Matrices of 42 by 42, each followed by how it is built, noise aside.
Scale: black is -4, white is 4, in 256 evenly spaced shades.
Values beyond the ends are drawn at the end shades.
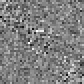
block diagonal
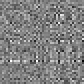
low rank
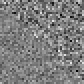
upper triangular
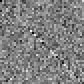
diagonal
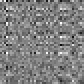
low rank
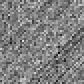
Hankel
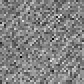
Hankel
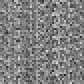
repeating rows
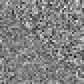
upper triangular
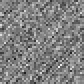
Hankel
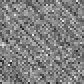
Toeplitz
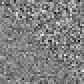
upper triangular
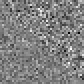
upper triangular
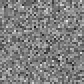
noise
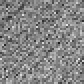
Hankel
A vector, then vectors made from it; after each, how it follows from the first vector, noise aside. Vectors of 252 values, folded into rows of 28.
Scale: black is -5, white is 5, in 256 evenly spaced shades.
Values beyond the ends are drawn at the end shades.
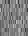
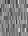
sign-scrambled.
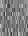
reversed, negated.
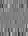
reversed, partly zeroed.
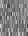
reversed, negated.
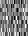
wrapped around, negated, scaled up.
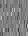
reversed, partly zeroed.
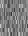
reversed, negated.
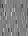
reversed, partly zeroed.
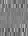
wrapped around, negated, partly zeroed.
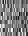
wrapped around, negated, scaled up.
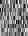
negated, scaled up.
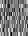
reversed, negated, scaled up.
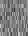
reversed, negated.
